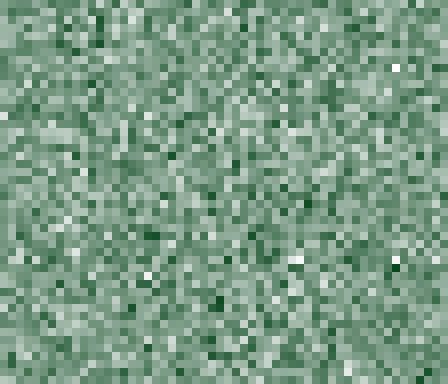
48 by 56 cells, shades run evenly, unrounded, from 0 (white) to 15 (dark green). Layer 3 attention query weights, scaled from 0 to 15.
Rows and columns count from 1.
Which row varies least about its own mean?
10
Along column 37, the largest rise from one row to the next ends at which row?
34
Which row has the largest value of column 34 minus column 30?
33
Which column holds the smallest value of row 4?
41
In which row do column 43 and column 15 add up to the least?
20
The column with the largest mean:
12
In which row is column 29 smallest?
2
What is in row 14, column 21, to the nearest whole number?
7
